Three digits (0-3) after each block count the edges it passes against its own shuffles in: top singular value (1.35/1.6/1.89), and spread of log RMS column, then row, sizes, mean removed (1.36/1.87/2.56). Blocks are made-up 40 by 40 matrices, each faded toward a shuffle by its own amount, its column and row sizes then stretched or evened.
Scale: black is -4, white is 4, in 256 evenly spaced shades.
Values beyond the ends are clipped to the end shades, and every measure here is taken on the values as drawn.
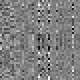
3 3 0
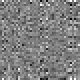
3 2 1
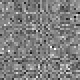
3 0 0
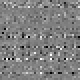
1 1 3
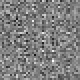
2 2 0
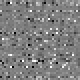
1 0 3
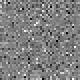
3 1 0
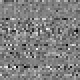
0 0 3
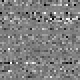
1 0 3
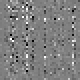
1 3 1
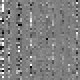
2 3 0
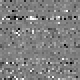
1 0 3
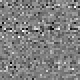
2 0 2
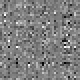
0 3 2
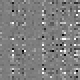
2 3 2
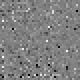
0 1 1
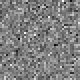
0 0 0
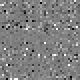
1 1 2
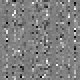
0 3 0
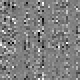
0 3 1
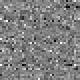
1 0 2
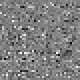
1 0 2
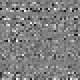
1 0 3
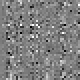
2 3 1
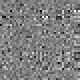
3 1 2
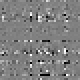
1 2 3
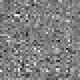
2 2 2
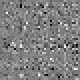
2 2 2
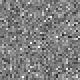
1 0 0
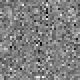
1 1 0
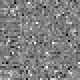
1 0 1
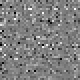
0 1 2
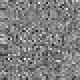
1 0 1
